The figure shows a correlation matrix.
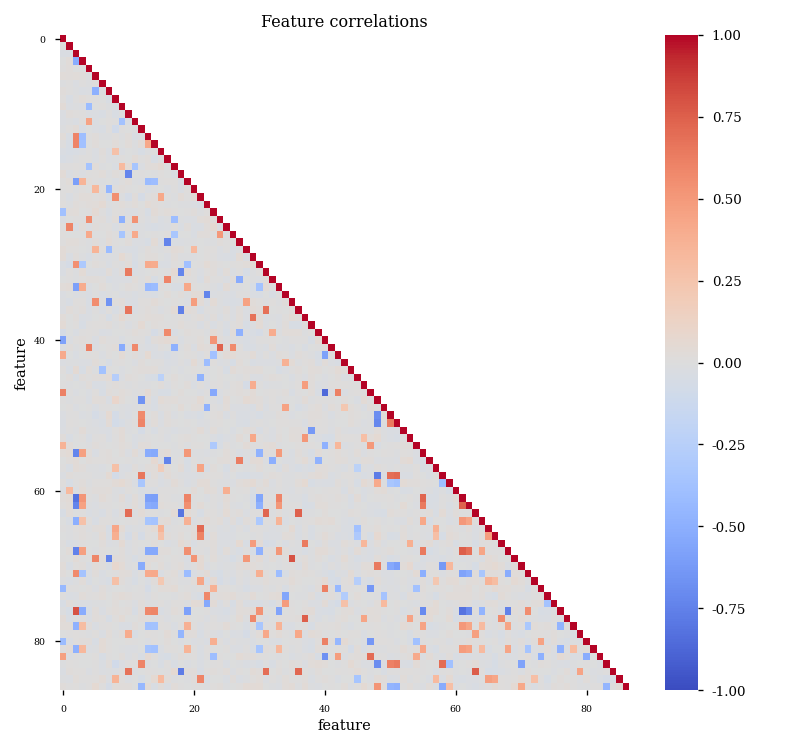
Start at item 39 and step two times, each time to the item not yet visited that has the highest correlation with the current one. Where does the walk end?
32
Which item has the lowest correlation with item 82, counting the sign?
40
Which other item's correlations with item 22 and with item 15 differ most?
34
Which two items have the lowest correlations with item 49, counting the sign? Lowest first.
22, 74
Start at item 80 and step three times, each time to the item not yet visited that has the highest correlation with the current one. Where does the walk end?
23
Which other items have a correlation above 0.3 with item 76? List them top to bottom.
2, 13, 14, 30, 71
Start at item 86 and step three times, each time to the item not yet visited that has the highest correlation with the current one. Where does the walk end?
59
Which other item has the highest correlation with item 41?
24
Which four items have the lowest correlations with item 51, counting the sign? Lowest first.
48, 70, 86, 59
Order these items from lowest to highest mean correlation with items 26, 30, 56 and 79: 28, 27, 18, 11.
18, 28, 11, 27
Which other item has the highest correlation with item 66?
21
